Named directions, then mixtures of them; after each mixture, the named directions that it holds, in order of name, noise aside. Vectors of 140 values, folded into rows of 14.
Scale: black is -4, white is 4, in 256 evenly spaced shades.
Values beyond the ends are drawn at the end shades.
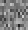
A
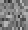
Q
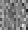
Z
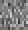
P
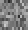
Q.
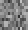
Q.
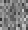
A, Z.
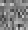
A.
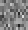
A.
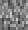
P, Q.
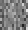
Z.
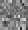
Q, Z.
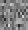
A.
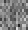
A, Z.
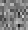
A.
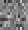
A, Q.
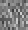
A, P.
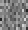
A, Z.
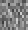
A, P.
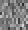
P, Z.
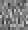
P.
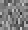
P, Q.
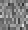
P, Z.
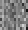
Z.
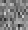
A.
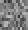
Q.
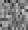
Q, Z.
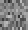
Q.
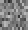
Q.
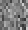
Q, Z.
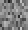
Q.
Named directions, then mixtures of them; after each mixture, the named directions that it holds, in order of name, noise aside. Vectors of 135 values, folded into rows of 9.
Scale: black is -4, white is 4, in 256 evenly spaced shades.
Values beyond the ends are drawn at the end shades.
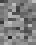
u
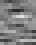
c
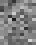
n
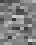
c, n, u.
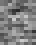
c, n.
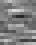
c.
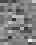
c, n, u.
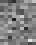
c, n, u.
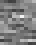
c, n.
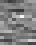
c, n.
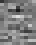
c, u.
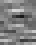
c.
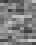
c, n, u.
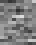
c, n, u.
